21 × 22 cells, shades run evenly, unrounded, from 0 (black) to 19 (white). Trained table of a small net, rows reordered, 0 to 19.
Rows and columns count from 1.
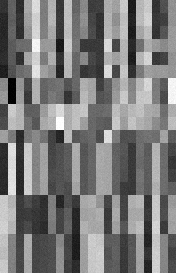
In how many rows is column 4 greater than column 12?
12
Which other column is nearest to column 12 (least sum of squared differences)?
1
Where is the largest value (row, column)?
10, 8
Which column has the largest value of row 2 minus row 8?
9
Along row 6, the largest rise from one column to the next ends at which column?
14
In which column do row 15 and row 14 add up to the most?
2
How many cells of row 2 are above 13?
7
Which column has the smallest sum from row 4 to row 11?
13
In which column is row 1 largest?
5
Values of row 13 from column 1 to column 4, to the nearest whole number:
3 16 3 15
